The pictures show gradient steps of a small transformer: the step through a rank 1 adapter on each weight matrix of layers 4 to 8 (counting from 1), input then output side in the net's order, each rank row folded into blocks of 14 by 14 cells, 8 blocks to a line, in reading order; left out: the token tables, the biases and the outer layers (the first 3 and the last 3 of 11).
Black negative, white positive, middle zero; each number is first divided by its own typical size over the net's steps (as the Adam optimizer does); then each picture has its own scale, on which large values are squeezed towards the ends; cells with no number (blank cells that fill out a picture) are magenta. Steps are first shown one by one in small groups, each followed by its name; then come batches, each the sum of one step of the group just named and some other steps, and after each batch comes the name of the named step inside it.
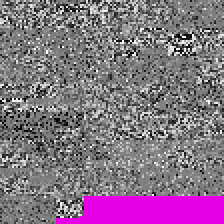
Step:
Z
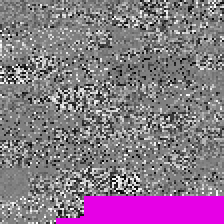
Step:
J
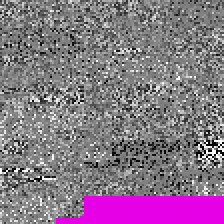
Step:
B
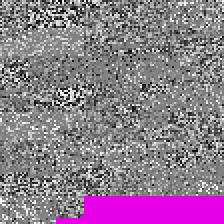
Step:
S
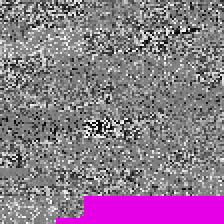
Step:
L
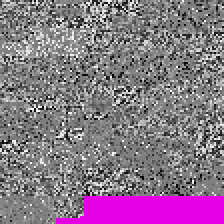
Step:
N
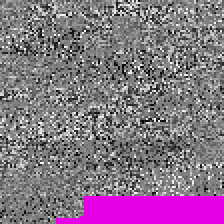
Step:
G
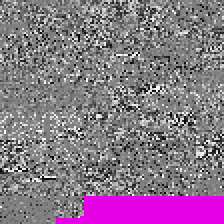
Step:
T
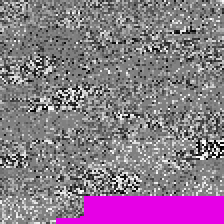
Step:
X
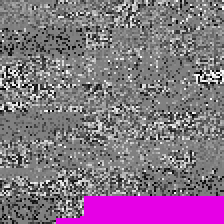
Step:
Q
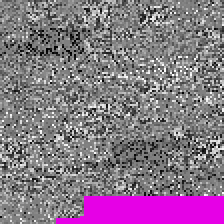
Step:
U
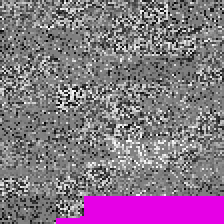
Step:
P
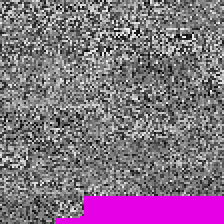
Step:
Z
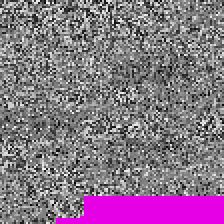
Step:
L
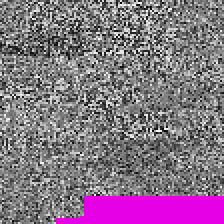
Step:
G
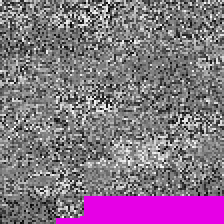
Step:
Z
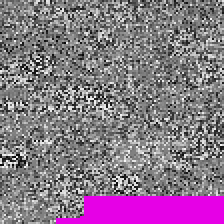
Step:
X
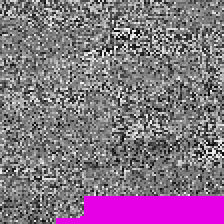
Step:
B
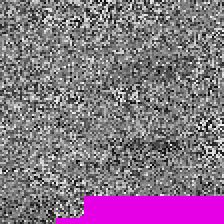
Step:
B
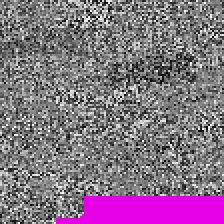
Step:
P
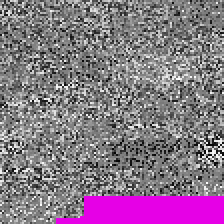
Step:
B
